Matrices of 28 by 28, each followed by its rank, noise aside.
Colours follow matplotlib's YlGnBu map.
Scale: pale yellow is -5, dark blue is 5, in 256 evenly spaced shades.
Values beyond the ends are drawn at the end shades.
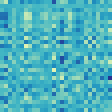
three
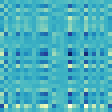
one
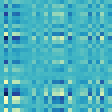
one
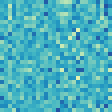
six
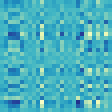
two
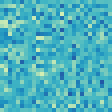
six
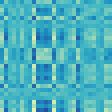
one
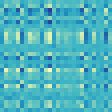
one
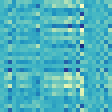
two
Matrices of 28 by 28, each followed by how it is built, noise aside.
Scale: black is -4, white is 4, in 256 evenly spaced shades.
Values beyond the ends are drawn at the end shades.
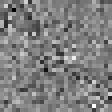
block diagonal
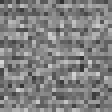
blocks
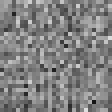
blocks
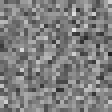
noise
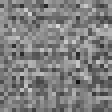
blocks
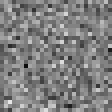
noise
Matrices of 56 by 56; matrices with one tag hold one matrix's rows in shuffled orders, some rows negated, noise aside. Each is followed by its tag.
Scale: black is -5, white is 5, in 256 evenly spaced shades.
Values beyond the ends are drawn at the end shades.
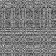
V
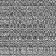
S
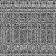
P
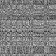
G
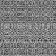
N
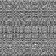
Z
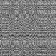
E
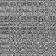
S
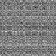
Z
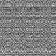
V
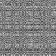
V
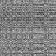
G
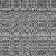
E
